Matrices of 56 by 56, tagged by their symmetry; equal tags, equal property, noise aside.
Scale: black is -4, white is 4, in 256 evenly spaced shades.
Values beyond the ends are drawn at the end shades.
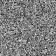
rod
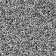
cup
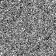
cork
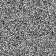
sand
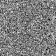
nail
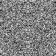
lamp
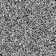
cup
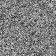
cup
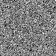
cup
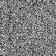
nail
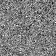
cup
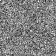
cork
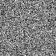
rod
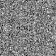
nail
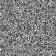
nail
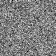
cup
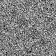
cup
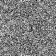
nail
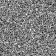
sand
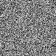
sand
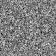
nail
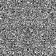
lamp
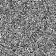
cork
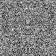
lamp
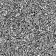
rod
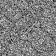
cork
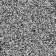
sand
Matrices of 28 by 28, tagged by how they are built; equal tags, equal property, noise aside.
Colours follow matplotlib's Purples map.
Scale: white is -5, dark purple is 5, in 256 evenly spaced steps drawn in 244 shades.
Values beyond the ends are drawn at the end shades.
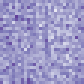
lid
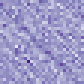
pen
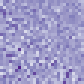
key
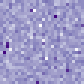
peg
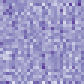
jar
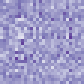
jar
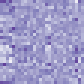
jar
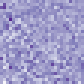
key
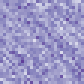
pen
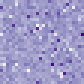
peg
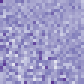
key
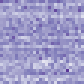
lid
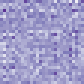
jar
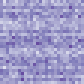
lid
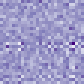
jar
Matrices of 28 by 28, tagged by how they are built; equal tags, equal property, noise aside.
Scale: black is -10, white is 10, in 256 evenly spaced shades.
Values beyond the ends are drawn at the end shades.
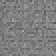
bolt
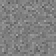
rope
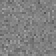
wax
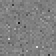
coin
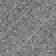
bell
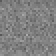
rope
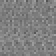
rope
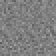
rope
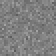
wax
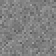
bell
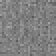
bolt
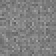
bolt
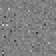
coin
